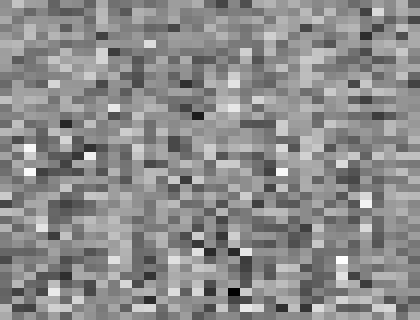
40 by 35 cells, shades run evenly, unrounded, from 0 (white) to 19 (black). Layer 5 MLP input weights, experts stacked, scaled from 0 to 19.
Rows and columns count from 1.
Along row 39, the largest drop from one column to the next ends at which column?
27
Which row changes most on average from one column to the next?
39
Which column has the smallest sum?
24
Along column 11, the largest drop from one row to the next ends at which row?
36
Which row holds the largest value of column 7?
20
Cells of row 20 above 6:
25
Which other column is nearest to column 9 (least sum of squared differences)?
34
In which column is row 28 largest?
19
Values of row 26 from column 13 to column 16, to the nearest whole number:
10 6 5 11
